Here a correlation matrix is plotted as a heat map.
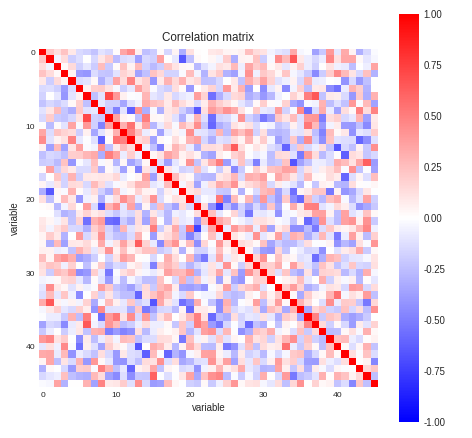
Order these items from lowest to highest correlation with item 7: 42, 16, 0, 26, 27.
0, 27, 26, 16, 42
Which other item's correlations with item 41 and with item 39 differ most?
17
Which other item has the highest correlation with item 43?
8
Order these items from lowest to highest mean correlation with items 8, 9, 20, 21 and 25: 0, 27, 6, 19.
19, 0, 27, 6
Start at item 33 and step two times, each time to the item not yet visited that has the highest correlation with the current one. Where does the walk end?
3
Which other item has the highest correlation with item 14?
9
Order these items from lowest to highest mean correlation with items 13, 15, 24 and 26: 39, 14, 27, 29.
29, 39, 14, 27
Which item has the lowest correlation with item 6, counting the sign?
23
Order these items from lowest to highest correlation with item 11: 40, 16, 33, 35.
16, 33, 35, 40
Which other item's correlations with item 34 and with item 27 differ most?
15
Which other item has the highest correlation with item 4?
12
